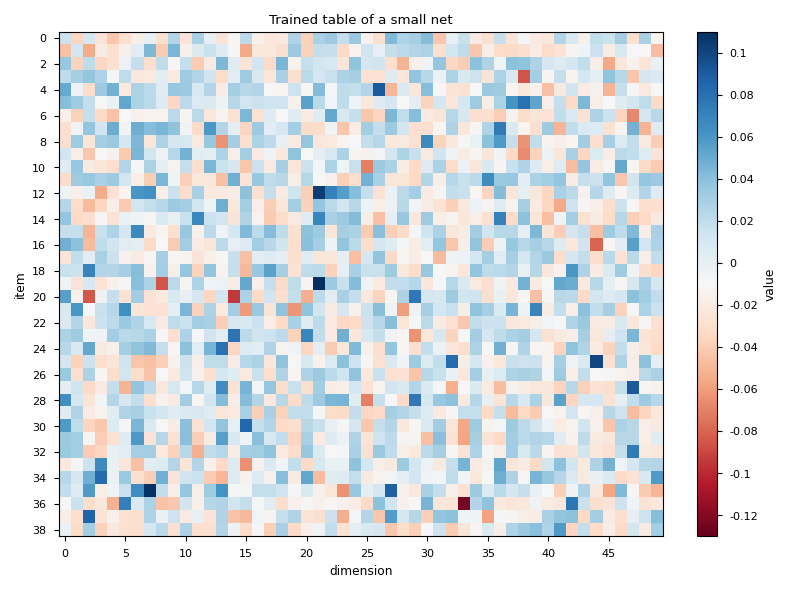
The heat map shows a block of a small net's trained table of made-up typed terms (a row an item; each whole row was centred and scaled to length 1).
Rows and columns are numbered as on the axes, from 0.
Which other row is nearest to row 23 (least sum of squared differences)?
5
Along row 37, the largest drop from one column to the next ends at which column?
3
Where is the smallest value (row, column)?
36, 33
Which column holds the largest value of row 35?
7
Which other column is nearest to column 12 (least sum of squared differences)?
46
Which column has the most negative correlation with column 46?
49
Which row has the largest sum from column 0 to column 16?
35
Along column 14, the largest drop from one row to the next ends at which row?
24
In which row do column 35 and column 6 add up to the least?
37
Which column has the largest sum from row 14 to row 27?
21
